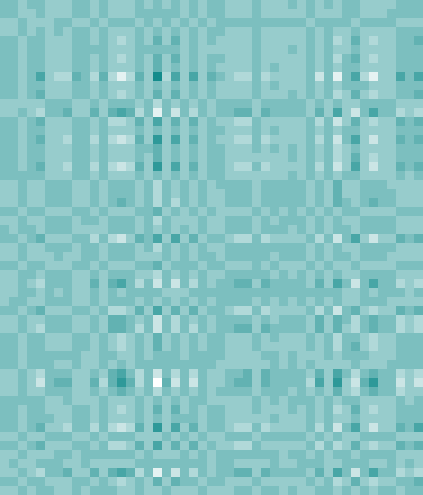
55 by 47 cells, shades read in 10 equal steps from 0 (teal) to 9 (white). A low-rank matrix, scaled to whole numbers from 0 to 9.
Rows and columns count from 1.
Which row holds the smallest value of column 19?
43
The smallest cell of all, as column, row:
18, 9
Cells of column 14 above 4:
33
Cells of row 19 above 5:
11
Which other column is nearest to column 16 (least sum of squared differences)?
22
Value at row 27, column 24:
4
